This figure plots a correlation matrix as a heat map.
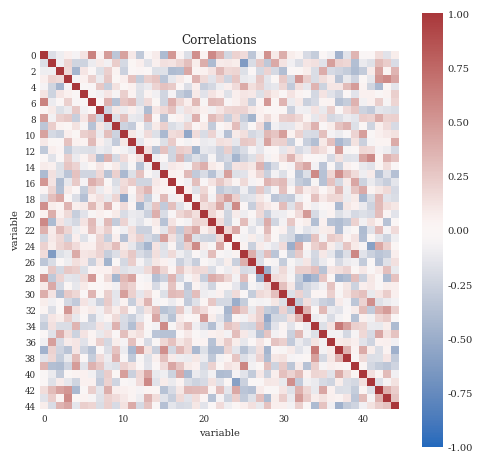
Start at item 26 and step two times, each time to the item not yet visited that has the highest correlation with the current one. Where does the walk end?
39
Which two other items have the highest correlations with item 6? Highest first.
0, 28
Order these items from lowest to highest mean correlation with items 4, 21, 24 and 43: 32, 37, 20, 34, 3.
37, 20, 34, 3, 32
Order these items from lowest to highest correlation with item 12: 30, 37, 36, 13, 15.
30, 36, 13, 15, 37
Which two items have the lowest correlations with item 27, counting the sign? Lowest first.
28, 35
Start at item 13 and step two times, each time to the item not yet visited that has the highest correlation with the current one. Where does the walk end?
31
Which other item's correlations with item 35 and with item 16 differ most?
2
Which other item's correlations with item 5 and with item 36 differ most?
1
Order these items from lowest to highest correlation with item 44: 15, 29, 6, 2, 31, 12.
15, 12, 31, 29, 6, 2
